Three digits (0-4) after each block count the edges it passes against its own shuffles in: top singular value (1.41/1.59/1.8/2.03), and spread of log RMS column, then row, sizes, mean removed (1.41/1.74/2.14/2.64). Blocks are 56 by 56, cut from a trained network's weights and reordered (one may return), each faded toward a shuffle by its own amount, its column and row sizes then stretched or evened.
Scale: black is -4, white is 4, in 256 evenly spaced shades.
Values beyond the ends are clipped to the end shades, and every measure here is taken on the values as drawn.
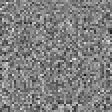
3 1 1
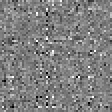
2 3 2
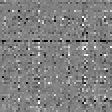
2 2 3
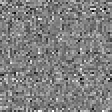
1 0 3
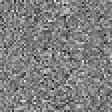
1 2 1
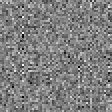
3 2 0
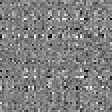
4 3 4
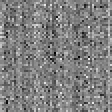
3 1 2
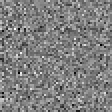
0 2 1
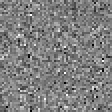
1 2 1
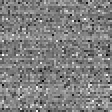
2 1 1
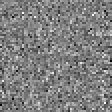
1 2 0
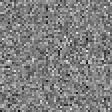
1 2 0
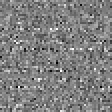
0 1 4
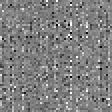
2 3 1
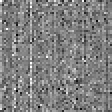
3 2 1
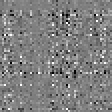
0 4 4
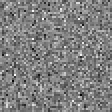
1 2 0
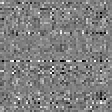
4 3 4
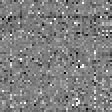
0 2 2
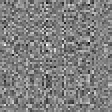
4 4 1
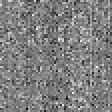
1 0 1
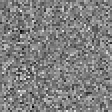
0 1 0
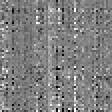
4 4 3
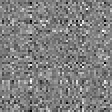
4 3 3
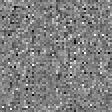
0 3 2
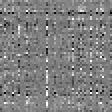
2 4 2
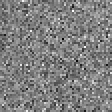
0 1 0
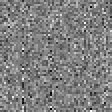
1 3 0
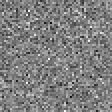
0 0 1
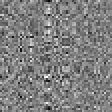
4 3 2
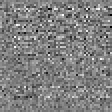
3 0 4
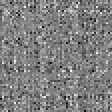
2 0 2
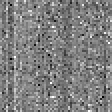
2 2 0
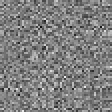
4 0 2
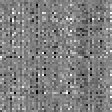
3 3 4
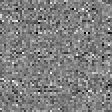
3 2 3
